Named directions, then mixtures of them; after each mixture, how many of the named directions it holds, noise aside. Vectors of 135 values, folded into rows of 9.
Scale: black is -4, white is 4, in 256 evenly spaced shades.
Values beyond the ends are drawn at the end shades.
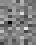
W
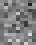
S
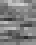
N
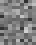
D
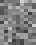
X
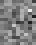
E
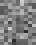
two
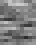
one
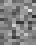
one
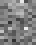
four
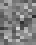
three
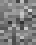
four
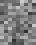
one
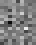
one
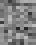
three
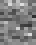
three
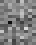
four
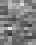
three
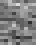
three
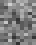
three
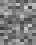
three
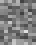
four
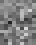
three
